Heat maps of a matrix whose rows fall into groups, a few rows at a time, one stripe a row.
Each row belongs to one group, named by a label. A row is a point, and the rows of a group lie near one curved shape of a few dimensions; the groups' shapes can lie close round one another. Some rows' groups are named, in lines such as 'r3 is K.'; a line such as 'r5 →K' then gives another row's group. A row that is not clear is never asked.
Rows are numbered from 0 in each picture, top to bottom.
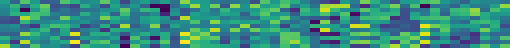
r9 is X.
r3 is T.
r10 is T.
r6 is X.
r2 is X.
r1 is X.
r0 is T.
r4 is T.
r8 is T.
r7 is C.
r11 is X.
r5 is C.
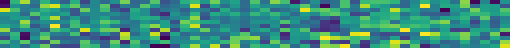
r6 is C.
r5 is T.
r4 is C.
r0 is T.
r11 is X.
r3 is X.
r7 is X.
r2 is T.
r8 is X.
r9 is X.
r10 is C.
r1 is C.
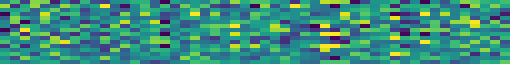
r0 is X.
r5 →X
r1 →T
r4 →T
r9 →C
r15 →X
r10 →X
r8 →X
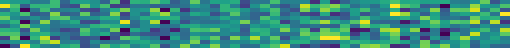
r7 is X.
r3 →C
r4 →X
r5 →X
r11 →T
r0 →C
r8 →T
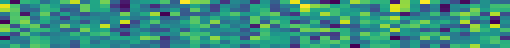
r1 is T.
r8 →T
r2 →T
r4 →T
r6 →T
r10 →X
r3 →X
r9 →C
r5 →T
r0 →T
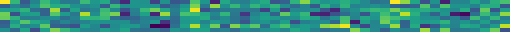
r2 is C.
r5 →T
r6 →X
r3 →X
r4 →T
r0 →T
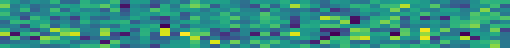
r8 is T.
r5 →T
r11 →T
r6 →X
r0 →X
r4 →X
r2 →C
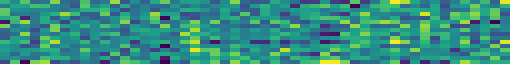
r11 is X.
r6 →X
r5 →T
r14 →X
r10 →C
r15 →X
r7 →C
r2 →T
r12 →X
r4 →X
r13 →C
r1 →T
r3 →X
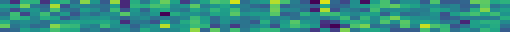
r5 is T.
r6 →X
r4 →T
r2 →C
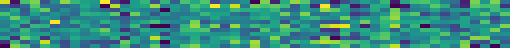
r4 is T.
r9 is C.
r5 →C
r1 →C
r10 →X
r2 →X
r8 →T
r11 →T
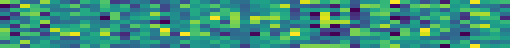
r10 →T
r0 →T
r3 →C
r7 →X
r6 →C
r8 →T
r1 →T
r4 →C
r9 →X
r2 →T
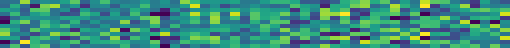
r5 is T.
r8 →X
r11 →X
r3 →X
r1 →C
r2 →X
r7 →X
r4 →C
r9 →X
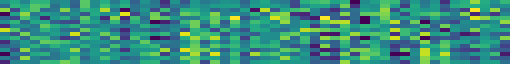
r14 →T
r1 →T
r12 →T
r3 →T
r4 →C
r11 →C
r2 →T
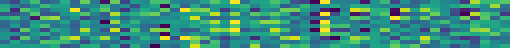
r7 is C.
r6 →X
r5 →C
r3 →C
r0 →C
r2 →T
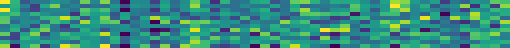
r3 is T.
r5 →X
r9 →C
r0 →T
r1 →C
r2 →T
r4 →X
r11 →T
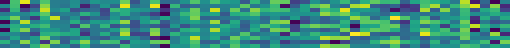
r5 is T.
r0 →T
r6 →T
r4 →C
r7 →T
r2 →C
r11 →X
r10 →C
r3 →X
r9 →X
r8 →X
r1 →X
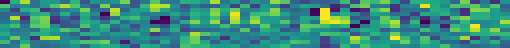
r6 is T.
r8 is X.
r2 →C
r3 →C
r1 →X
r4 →X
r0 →T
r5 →X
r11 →T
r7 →X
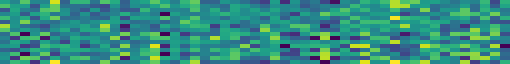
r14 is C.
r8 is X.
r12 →C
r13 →X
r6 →T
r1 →C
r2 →C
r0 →C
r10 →T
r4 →C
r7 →T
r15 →C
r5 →T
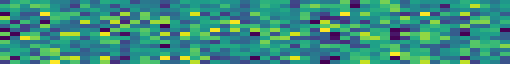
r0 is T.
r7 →C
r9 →T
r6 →X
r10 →X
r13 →C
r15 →C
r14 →T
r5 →C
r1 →T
